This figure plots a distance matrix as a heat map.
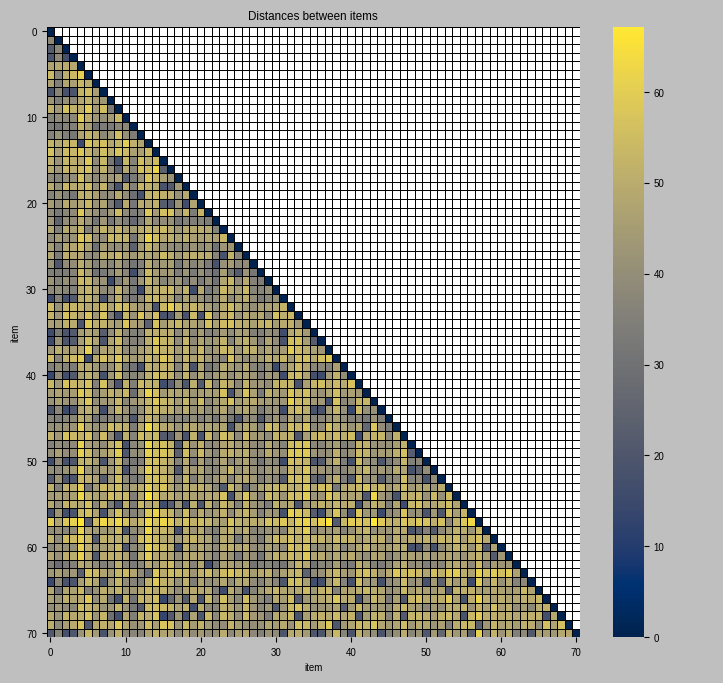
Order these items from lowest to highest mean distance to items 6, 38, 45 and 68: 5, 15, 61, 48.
15, 61, 5, 48
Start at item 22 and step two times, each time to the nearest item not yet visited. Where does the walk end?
1
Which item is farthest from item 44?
57
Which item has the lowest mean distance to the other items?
11
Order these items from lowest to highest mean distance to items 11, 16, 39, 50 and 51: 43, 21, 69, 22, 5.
22, 21, 43, 69, 5
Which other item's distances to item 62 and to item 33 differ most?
21
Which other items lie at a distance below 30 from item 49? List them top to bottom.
10, 17, 48, 51, 58, 60
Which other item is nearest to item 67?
19
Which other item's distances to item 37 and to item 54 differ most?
43
